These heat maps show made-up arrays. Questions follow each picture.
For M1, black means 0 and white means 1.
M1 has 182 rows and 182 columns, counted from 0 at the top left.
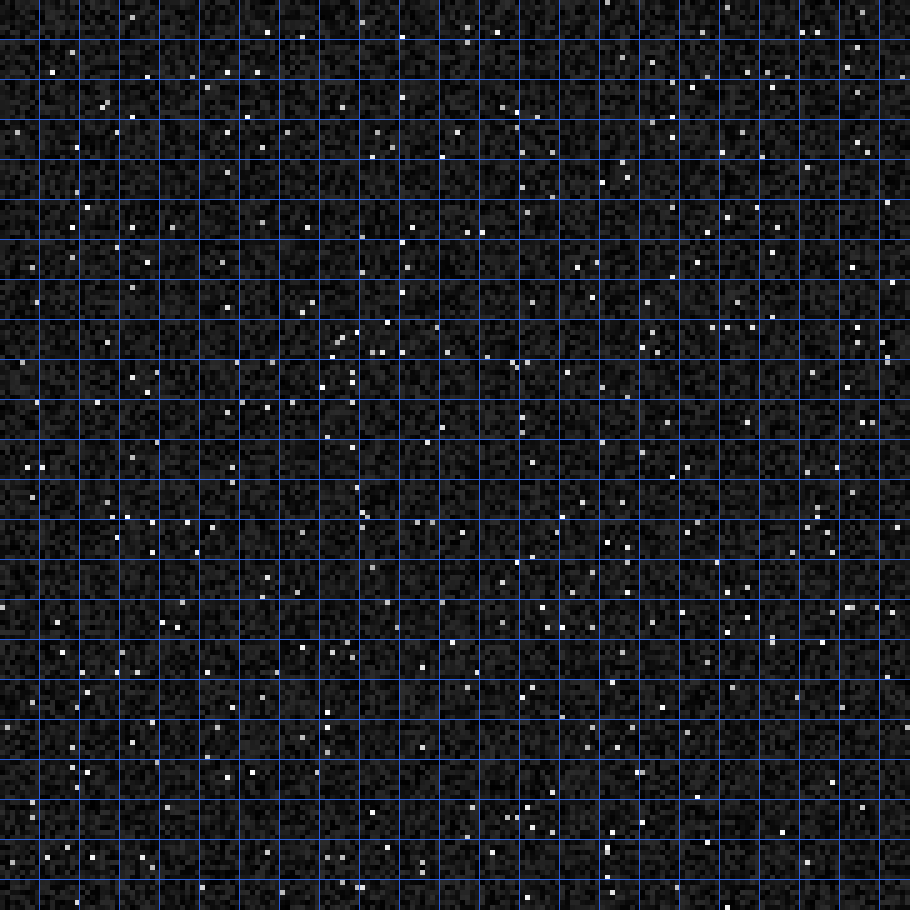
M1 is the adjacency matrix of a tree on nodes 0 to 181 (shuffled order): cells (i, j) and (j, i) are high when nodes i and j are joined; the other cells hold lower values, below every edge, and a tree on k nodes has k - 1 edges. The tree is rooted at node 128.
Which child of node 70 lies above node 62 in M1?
80
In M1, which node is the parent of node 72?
105
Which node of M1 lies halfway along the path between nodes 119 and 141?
29
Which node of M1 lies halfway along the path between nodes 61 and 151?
23
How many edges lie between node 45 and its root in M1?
7
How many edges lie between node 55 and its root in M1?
5
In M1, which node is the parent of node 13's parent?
121
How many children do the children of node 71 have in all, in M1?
1
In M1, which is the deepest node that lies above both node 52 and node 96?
46
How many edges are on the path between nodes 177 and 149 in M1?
6
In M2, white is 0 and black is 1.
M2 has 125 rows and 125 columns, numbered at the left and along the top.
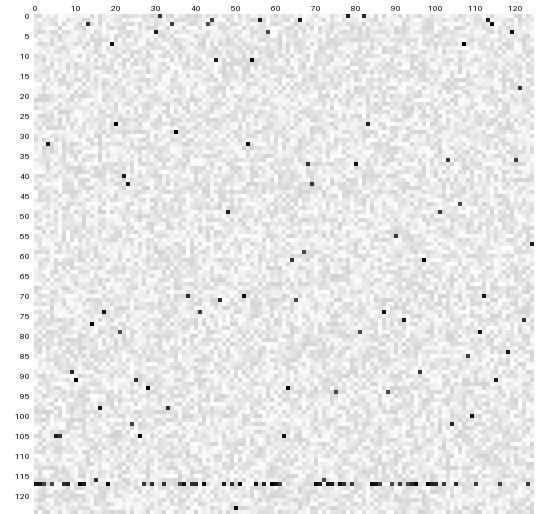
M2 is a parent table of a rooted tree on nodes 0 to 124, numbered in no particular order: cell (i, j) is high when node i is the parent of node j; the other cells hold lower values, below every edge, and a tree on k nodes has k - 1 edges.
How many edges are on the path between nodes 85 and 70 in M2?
2
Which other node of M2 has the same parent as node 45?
54
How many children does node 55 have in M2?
1
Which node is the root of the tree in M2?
117
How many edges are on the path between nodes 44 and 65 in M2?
4
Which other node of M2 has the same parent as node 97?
64
